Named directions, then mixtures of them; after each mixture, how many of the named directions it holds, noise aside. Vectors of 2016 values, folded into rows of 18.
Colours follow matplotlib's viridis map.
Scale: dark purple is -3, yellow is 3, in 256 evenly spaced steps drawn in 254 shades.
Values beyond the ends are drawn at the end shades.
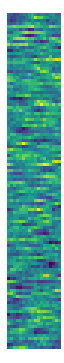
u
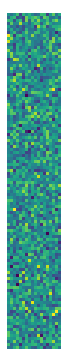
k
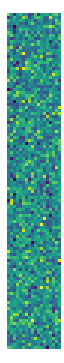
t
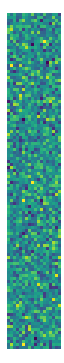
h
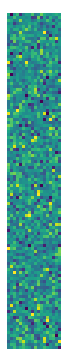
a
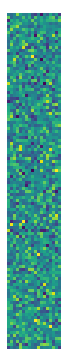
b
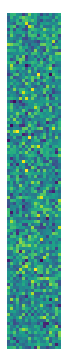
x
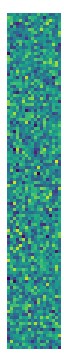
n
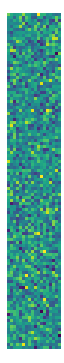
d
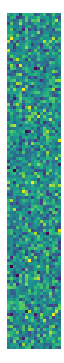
two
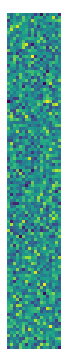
two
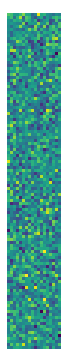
one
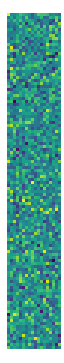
two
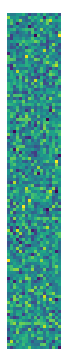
three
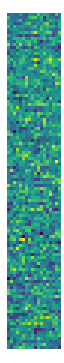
two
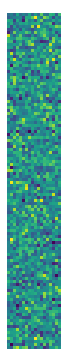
three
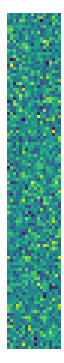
one
